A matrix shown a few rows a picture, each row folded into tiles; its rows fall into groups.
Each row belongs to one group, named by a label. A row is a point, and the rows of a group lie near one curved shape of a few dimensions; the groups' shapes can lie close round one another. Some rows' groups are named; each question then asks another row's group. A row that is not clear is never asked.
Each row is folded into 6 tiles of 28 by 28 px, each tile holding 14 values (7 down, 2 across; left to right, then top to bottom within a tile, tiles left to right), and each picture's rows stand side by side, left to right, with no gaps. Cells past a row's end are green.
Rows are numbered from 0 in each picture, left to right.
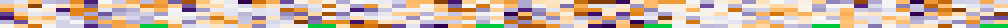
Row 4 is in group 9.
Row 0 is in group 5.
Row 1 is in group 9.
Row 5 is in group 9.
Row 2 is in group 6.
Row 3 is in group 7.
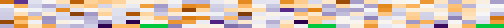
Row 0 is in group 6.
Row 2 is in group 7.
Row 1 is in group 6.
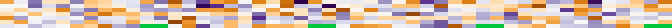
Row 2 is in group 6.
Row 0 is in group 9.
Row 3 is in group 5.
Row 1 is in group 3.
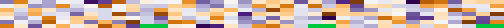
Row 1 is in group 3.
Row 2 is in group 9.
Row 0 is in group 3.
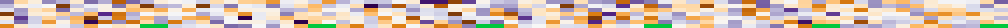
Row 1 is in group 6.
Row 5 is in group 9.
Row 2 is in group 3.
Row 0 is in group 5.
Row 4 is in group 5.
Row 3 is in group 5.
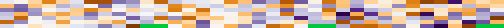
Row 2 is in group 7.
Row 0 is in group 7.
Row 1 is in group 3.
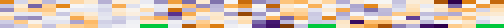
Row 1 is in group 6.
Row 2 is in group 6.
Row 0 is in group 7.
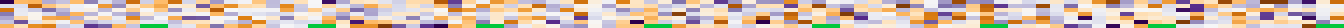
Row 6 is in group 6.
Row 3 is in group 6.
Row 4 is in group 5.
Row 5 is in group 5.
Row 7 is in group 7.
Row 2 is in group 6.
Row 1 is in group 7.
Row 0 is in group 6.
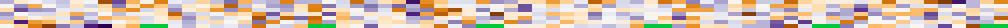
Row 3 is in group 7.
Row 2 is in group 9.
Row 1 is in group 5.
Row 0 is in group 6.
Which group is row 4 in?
6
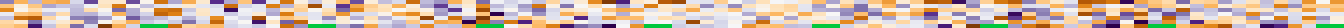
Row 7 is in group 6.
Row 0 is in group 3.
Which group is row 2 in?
5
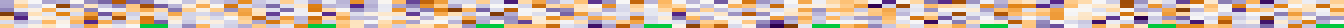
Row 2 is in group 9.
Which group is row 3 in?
6
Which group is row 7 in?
5
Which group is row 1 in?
5
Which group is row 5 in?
3
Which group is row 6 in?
3
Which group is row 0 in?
5
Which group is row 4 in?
6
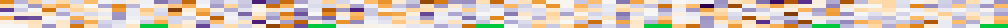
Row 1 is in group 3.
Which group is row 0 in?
7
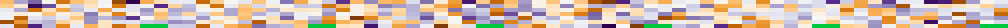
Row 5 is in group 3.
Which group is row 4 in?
7
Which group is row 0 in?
3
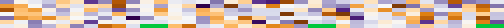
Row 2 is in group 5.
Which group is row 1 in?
3
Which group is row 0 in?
3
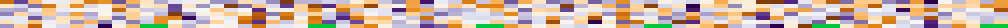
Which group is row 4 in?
7
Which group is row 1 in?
5
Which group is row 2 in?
5
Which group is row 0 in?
7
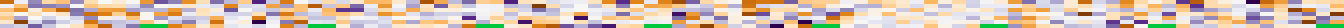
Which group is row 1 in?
5
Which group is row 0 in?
9
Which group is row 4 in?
7
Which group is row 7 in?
9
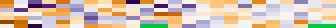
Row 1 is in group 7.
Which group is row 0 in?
3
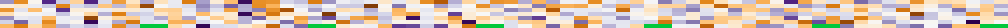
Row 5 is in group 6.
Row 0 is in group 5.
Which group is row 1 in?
9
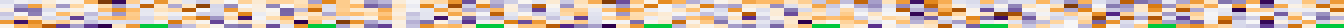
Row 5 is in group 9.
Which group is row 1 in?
6
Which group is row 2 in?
3
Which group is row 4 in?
6
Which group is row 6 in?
5
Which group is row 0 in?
6
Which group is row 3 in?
6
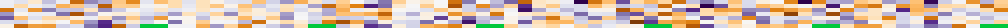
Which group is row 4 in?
3
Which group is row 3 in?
9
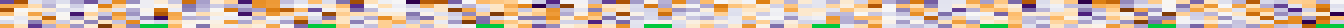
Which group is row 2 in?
9
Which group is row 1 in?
9
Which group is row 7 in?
5
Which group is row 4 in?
7
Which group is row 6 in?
9
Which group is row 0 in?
3
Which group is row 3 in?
3
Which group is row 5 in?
5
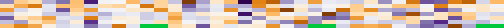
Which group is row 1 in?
9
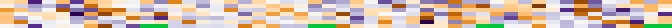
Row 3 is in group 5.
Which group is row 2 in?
5
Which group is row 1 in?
9
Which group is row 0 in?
9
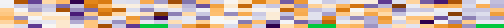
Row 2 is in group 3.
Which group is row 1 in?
7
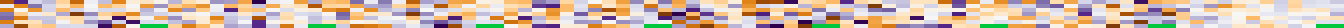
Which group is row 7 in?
7
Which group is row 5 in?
6
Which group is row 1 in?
5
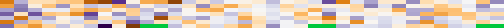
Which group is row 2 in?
9
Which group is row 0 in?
7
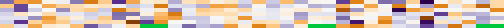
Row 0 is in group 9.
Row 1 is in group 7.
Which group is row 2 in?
5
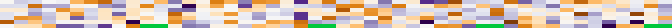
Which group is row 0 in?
6
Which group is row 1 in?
7
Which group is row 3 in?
6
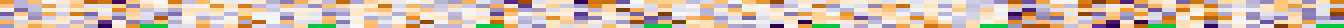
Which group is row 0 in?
7
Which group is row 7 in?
3
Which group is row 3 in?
9
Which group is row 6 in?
7
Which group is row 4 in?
6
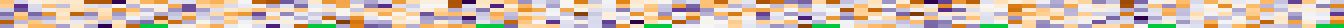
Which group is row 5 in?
6
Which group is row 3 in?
6
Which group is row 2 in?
3
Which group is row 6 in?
3
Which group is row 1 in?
7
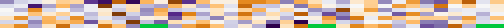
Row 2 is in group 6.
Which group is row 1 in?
7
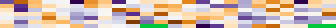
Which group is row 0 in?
9
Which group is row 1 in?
3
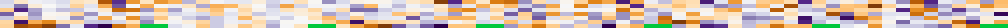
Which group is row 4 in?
3
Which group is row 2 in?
6
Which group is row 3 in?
7
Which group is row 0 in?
6
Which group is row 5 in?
5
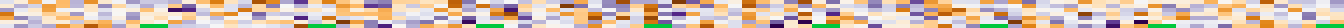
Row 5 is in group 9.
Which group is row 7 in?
7
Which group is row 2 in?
3
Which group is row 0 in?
7
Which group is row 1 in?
7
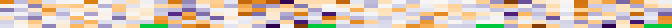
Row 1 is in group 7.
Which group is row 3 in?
7
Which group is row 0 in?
7
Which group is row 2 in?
9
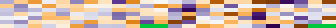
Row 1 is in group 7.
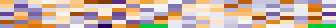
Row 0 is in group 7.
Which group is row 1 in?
5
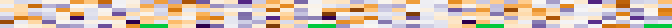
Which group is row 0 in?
6
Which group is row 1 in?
3
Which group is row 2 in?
6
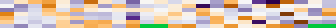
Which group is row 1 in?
3
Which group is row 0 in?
7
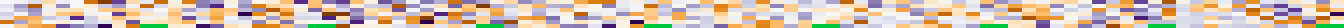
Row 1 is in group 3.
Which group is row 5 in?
9
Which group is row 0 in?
6
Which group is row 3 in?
6
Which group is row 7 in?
5
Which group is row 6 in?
3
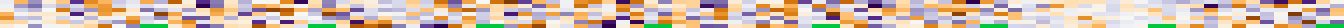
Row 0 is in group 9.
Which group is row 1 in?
3
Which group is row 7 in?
3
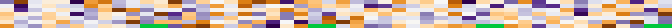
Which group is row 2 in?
3
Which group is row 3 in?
3
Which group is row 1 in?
7
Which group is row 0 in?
9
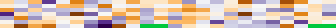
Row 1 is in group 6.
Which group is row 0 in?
6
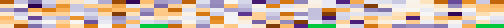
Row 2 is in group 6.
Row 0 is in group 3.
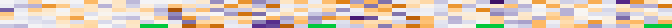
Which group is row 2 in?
7
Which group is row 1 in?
6
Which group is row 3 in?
9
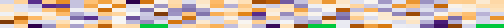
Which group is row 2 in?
6
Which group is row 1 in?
7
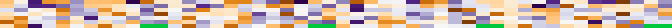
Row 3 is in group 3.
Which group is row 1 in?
3
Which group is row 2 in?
9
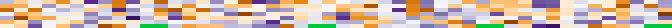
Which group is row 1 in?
6
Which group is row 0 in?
3
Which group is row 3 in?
3
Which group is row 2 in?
5
